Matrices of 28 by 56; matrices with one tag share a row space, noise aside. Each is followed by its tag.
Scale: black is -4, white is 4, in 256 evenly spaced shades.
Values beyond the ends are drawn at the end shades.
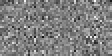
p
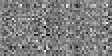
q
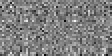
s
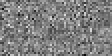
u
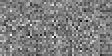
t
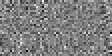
s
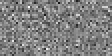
q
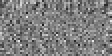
s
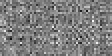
t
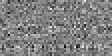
u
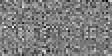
q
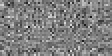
u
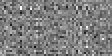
t
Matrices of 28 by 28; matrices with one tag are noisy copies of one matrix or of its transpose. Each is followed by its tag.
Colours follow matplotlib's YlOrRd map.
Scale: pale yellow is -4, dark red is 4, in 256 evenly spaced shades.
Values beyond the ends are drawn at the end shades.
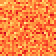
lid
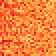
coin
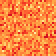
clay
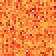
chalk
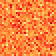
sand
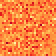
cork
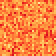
clay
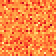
cork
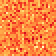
lid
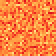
clay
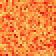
chalk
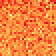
coin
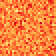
sand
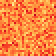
chalk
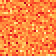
chalk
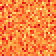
cork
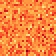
sand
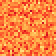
clay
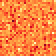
clay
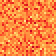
cork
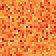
cork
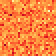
clay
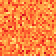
sand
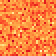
chalk
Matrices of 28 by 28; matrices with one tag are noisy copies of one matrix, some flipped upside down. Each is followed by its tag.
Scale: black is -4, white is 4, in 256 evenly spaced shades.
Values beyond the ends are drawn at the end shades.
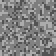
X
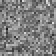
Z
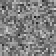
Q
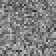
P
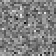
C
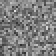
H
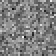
Q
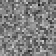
C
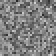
X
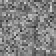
Z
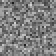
P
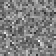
H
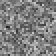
X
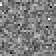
C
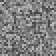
P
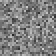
C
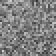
P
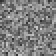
H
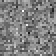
Z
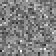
H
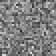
P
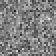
Z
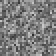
Q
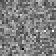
Q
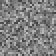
H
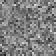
H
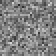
Q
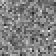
X
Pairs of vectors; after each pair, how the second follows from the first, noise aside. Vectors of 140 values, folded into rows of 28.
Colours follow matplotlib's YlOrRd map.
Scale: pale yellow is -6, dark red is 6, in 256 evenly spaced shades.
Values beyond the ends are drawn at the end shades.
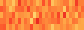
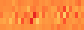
negated, partly zeroed.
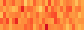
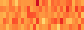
reversed.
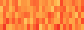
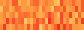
copied.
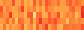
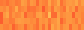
reversed, shrunk.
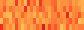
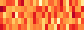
reversed, negated, scaled up.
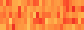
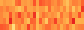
sign-scrambled.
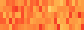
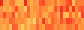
reversed.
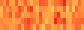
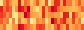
reversed, scaled up.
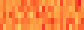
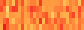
reversed.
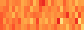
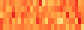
sign-scrambled.
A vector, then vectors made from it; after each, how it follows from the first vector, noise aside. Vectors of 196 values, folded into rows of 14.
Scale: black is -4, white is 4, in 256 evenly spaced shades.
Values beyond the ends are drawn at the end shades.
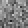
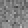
reversed, shrunk.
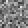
sign-scrambled.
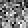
reversed, scaled up.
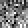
reversed, scaled up.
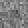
wrapped around, negated, shrunk.
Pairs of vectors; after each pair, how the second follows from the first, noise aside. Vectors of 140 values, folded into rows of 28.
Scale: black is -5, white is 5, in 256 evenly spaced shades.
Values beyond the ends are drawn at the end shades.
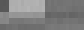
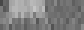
copied.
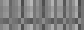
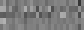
wrapped around, partly zeroed.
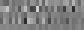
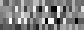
reversed, negated, scaled up.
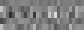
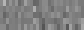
wrapped around, shrunk.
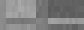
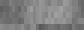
wrapped around, negated, shrunk.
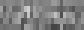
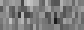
reversed, negated.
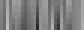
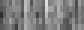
reversed, negated.
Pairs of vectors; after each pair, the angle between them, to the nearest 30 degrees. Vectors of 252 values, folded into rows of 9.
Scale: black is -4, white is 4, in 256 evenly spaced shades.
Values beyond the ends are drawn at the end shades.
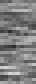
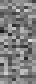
60 degrees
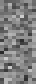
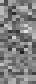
90 degrees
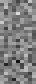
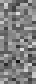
30 degrees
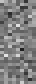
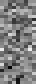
90 degrees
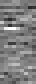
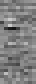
150 degrees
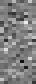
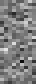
30 degrees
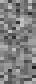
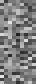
90 degrees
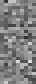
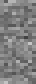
30 degrees
